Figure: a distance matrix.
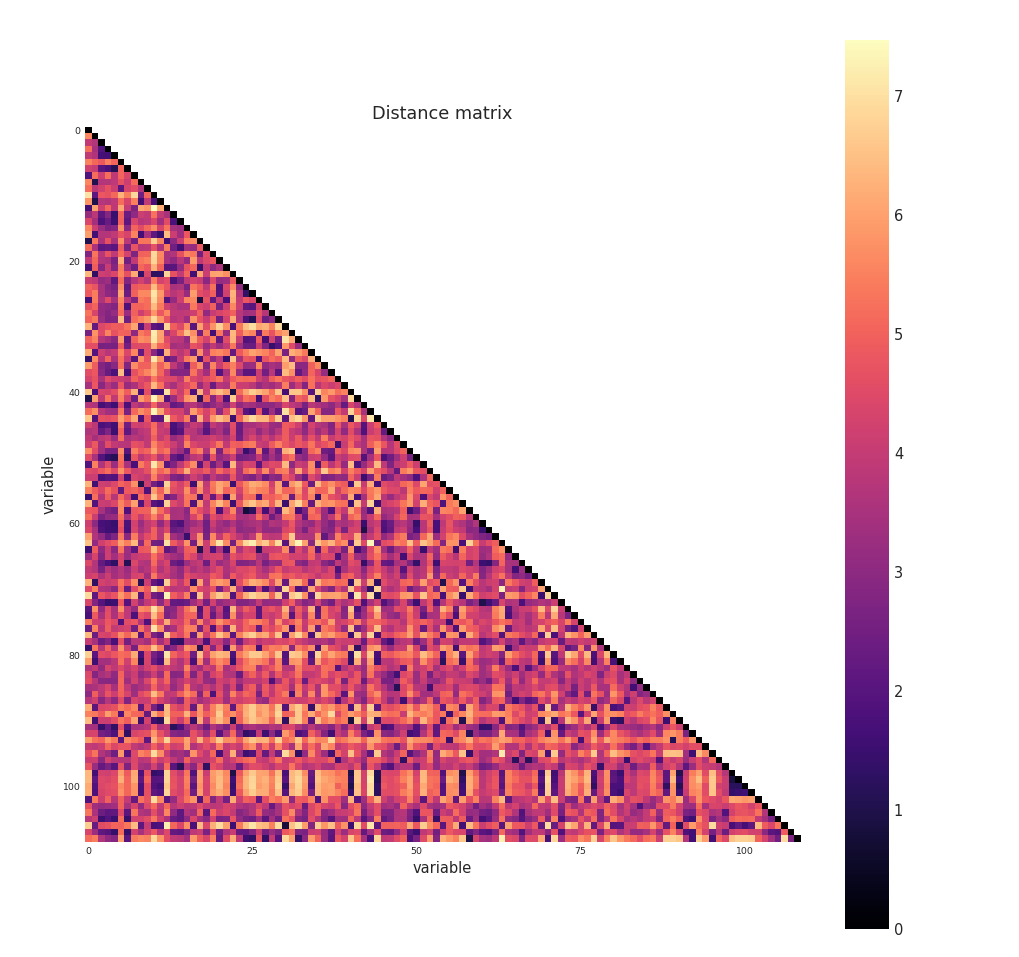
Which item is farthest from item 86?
10
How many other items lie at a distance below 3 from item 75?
5
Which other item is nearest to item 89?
93
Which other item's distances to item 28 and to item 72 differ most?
60
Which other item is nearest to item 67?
96
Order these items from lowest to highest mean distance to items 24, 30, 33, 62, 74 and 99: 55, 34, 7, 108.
34, 108, 7, 55
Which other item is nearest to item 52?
85
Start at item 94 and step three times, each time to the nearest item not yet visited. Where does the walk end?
83
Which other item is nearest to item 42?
61
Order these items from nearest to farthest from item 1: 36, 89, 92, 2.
2, 92, 36, 89
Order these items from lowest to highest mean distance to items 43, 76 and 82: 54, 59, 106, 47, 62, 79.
79, 47, 59, 62, 54, 106
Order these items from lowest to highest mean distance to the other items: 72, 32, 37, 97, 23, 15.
72, 97, 23, 37, 15, 32
